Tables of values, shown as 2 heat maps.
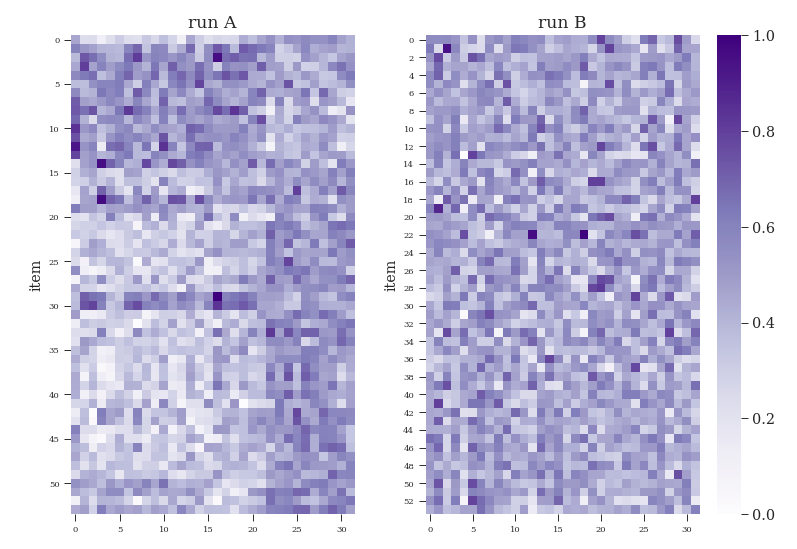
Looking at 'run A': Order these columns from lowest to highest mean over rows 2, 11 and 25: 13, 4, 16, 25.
25, 4, 13, 16
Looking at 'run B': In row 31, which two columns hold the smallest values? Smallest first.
4, 18
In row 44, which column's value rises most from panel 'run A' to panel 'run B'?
9
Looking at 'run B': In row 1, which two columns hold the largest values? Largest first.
2, 21
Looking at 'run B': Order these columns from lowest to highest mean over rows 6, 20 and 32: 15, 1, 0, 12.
12, 15, 0, 1
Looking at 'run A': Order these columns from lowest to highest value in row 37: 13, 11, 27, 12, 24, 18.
11, 12, 18, 13, 27, 24
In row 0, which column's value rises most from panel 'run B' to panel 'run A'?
24
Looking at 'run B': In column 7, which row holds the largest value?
31
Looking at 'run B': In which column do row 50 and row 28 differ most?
20
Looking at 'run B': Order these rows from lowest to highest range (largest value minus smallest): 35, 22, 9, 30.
30, 35, 9, 22
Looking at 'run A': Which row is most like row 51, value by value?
53
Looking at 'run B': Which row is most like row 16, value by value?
28
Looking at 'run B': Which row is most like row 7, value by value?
44
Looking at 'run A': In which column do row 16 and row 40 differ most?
10
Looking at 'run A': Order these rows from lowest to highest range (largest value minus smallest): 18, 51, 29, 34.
34, 51, 29, 18
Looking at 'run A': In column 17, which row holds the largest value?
4
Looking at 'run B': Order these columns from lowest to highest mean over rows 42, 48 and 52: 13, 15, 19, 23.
23, 19, 13, 15
